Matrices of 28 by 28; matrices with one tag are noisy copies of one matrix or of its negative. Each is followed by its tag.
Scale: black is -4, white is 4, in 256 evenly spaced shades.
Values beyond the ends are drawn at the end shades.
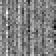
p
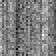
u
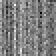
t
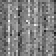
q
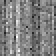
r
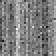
u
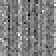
q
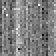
u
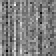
t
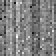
r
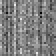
t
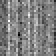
q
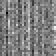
p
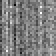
t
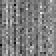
t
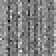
q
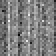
q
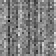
q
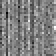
p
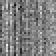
t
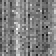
u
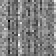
q
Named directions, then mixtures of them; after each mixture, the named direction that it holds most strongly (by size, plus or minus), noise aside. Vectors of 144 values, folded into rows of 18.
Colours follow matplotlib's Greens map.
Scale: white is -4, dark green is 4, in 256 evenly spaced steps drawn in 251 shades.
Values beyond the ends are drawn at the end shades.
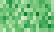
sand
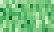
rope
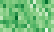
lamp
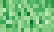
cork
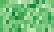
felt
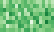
cork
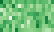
rope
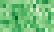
lamp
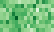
felt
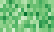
sand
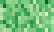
lamp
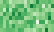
felt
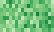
sand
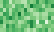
cork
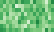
lamp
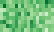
cork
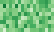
sand
